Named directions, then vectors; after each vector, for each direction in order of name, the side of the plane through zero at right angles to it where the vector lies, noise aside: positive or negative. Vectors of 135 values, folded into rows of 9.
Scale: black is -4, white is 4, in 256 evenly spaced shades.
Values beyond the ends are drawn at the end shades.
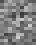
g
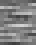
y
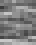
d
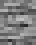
negative, positive, negative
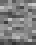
negative, positive, positive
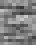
negative, positive, negative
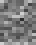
positive, negative, negative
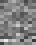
positive, positive, positive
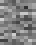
negative, negative, positive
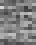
negative, negative, positive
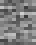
negative, negative, positive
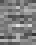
positive, positive, positive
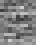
positive, negative, positive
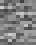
negative, negative, positive
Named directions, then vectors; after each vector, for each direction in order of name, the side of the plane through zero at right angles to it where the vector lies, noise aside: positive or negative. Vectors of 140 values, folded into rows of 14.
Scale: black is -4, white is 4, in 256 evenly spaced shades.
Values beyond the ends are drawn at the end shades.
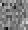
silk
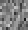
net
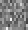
negative, negative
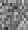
negative, positive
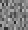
positive, positive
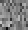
positive, positive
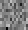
positive, positive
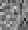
positive, negative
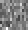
negative, negative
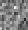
positive, negative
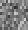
negative, positive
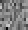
positive, positive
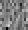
positive, positive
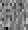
positive, positive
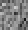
positive, negative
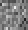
positive, negative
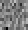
positive, positive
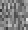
positive, positive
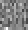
negative, negative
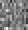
negative, negative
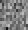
positive, positive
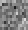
negative, positive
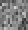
positive, negative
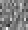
negative, negative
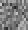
negative, positive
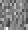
negative, negative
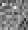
positive, negative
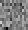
positive, positive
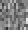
positive, positive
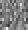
negative, negative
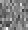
negative, negative
